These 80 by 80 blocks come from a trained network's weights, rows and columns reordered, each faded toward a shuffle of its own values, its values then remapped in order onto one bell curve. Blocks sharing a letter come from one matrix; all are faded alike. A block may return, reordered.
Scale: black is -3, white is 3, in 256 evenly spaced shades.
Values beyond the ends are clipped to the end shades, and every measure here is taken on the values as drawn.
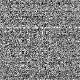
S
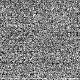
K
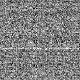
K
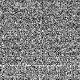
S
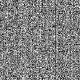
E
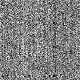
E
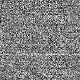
S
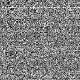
K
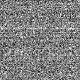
K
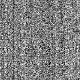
E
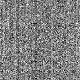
E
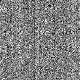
E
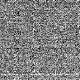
S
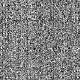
E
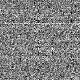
S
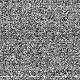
K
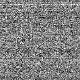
K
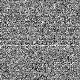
K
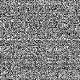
S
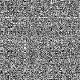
S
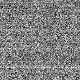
K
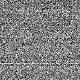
S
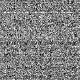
S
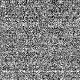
S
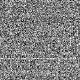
K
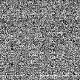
S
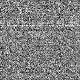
K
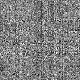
E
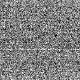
S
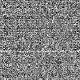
S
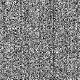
E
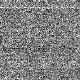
S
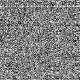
K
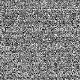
S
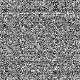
S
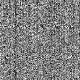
E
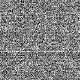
S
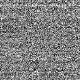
S
